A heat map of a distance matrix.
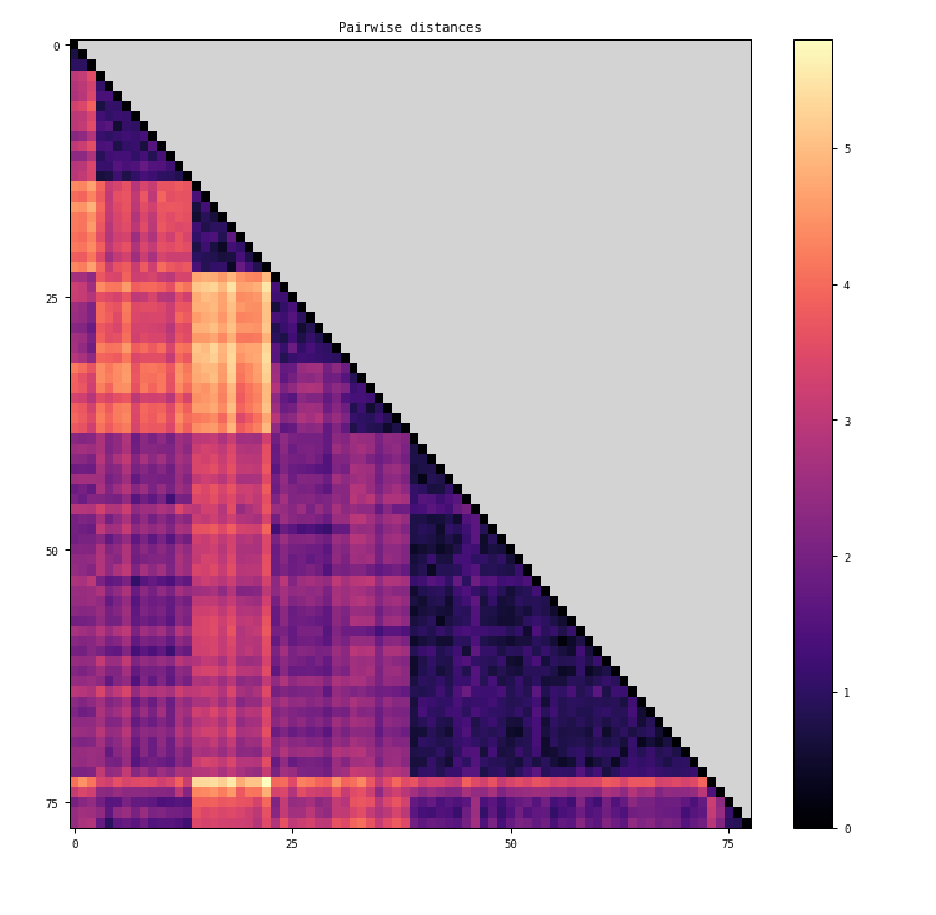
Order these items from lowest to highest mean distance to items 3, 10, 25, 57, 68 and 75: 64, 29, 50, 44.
50, 44, 64, 29
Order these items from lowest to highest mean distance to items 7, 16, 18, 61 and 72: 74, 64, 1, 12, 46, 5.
64, 46, 5, 12, 1, 74
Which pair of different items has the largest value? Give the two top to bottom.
22, 73
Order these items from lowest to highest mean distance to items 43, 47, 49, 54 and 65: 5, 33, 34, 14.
5, 34, 33, 14
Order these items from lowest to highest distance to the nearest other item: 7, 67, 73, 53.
67, 53, 7, 73
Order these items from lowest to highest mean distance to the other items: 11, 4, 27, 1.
11, 4, 27, 1
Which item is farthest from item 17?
73
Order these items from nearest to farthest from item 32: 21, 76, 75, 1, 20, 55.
55, 76, 75, 1, 20, 21
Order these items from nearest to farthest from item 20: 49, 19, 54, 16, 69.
16, 19, 54, 69, 49
